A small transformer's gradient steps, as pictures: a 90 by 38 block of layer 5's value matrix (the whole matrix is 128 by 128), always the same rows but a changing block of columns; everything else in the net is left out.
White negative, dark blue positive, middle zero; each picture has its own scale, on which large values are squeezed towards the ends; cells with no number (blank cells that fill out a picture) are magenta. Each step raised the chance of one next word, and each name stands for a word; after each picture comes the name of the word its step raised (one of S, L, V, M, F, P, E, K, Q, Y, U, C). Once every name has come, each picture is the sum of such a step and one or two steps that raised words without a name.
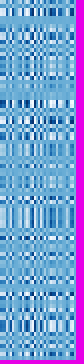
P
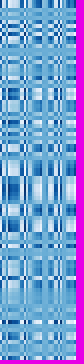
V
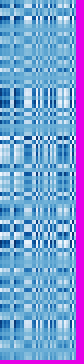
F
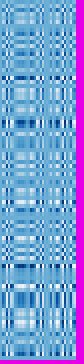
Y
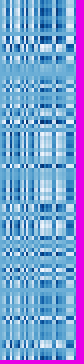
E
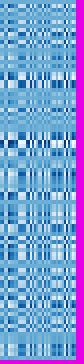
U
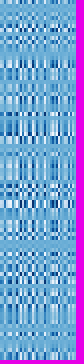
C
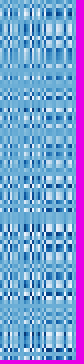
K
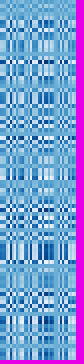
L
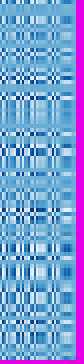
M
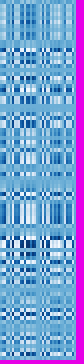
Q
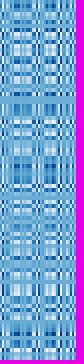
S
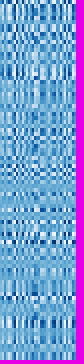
F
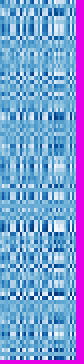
K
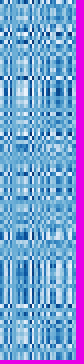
F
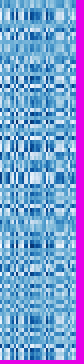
S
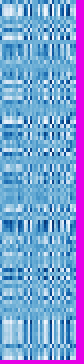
E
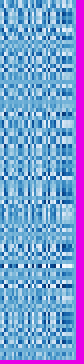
Y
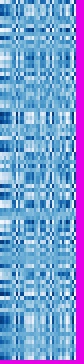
C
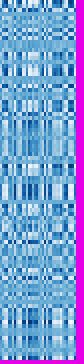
V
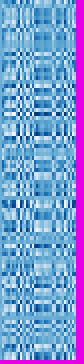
C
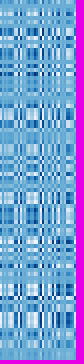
Y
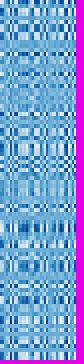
L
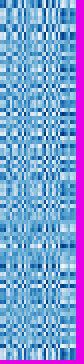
S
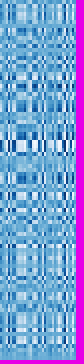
U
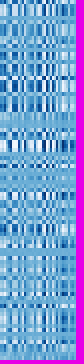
U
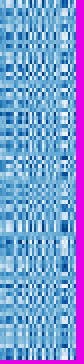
S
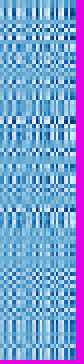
E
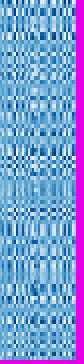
M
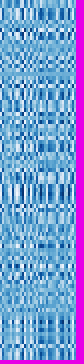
V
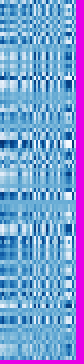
U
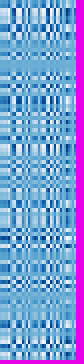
P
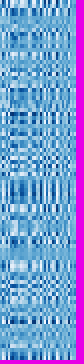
V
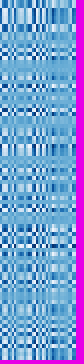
K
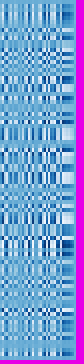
Q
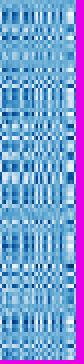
Y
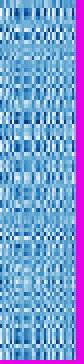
P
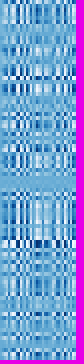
Q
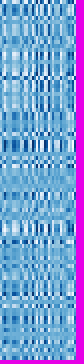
U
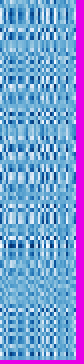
Q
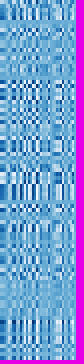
V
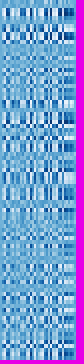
P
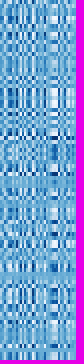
F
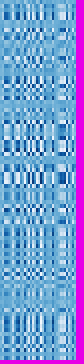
S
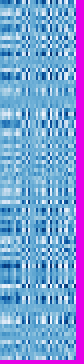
Y
